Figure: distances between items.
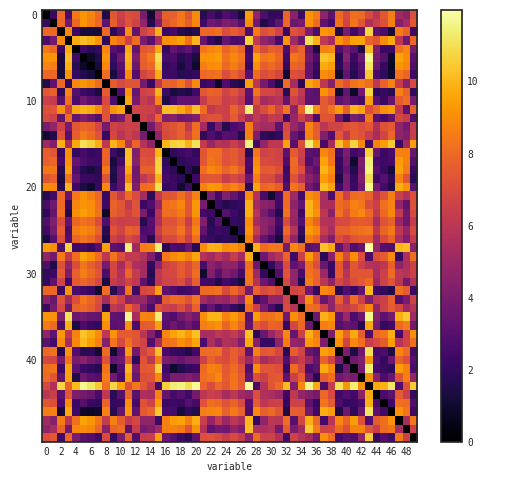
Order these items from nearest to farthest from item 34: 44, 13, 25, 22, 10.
25, 22, 13, 44, 10
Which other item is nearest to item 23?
8
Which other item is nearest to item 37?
28
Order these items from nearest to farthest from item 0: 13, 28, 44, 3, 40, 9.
3, 13, 28, 44, 40, 9
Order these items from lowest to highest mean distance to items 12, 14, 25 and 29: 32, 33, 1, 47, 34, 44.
1, 34, 33, 44, 47, 32
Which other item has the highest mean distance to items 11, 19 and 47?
35
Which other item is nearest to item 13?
24
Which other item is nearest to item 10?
16
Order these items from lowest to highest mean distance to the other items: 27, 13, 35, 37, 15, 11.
13, 27, 35, 37, 15, 11
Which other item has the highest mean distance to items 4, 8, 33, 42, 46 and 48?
43
